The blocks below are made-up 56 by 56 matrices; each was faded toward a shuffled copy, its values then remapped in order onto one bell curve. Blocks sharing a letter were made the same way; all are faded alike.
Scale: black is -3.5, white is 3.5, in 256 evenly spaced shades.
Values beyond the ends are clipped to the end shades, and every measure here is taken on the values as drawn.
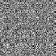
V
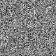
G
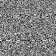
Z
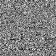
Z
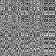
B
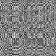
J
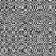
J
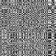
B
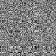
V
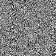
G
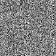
G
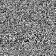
Z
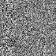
G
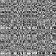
J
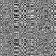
B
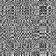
B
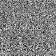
Z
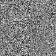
G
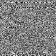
Z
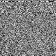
Z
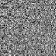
V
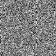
G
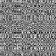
J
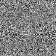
Z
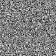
Z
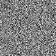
G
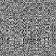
V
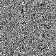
G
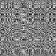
J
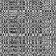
B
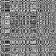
B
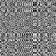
B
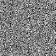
G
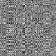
J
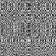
B
